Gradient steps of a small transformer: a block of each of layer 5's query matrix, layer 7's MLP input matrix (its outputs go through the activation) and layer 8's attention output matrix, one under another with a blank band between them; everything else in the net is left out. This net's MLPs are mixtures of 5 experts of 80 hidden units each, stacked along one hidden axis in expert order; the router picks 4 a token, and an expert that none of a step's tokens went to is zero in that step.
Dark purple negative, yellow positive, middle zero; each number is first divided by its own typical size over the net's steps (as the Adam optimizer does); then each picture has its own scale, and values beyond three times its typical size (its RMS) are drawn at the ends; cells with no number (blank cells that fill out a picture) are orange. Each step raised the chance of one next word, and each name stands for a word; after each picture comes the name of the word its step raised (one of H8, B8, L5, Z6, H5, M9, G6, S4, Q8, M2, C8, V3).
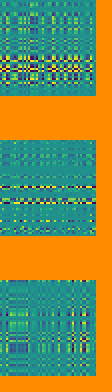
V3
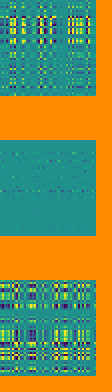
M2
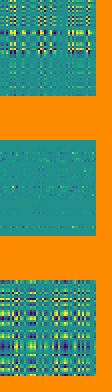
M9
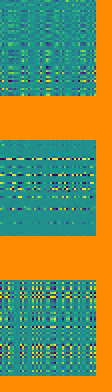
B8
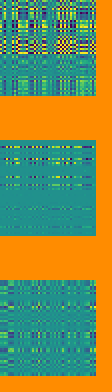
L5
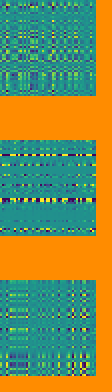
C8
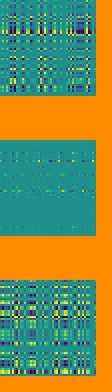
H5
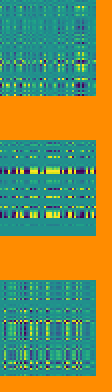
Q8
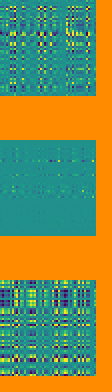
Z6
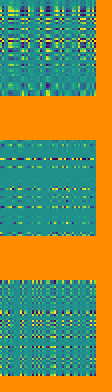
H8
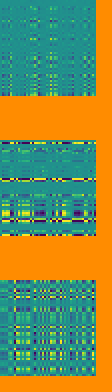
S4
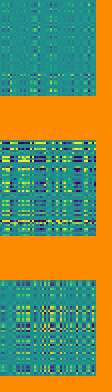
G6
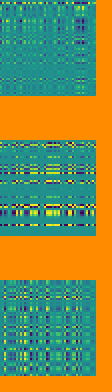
S4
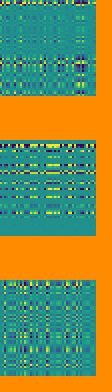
L5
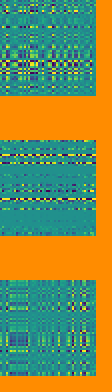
L5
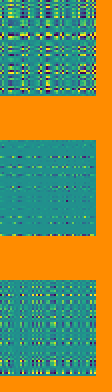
H5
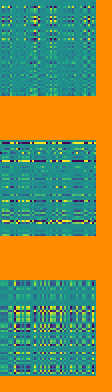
G6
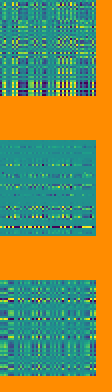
M9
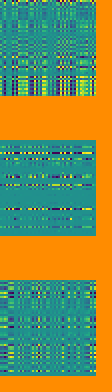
B8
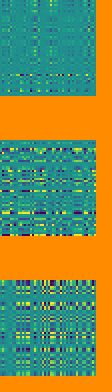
L5
